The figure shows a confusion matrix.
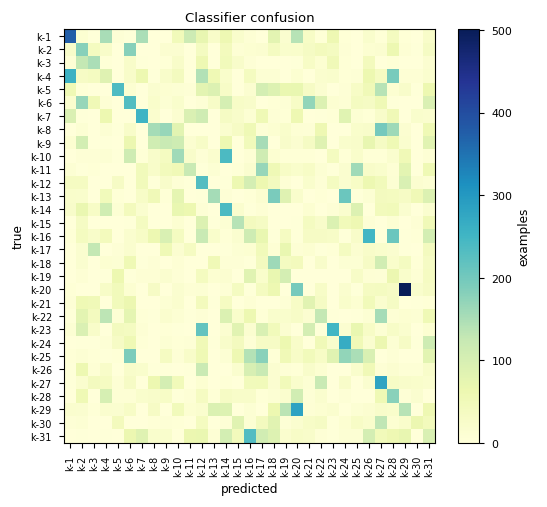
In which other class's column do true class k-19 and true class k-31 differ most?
k-16
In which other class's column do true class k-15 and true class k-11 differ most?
k-17
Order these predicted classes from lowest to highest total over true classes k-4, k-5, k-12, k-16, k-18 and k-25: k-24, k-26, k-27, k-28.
k-24, k-27, k-28, k-26
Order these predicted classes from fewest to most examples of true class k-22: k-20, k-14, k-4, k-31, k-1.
k-1, k-20, k-31, k-14, k-4
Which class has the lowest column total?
k-30
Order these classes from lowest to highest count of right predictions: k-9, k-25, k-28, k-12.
k-9, k-25, k-28, k-12
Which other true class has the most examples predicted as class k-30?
k-13
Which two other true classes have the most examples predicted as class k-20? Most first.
k-29, k-1
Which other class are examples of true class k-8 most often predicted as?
k-27
